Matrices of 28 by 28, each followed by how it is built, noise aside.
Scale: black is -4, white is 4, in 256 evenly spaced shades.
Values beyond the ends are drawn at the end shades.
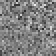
upper triangular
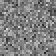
repeating rows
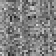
blocks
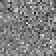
upper triangular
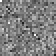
diagonal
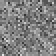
Toeplitz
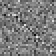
diagonal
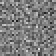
repeating rows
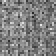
blocks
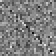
diagonal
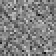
Toeplitz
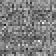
blocks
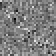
banded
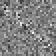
banded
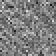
Toeplitz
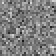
blocks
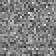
blocks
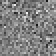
upper triangular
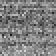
blocks
